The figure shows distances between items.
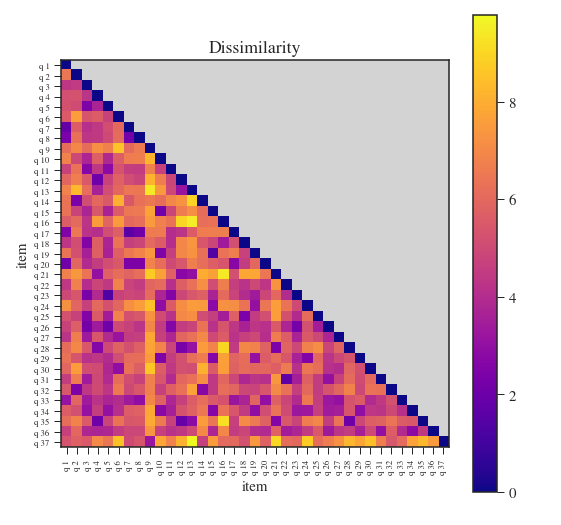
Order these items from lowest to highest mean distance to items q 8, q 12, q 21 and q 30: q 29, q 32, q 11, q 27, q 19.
q 11, q 27, q 29, q 32, q 19
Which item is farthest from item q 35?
q 16
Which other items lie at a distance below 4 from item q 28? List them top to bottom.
q 4, q 12, q 13, q 21, q 35
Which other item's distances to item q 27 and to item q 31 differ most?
q 22
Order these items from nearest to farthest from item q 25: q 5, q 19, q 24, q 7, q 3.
q 3, q 5, q 19, q 7, q 24
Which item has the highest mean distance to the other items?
q 9
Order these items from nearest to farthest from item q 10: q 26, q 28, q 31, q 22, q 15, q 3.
q 15, q 3, q 26, q 31, q 22, q 28
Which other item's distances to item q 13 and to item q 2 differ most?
q 14
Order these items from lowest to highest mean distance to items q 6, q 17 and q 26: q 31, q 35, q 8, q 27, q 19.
q 27, q 8, q 31, q 35, q 19
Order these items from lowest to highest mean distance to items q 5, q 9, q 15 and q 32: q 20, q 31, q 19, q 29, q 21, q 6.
q 19, q 29, q 31, q 20, q 6, q 21
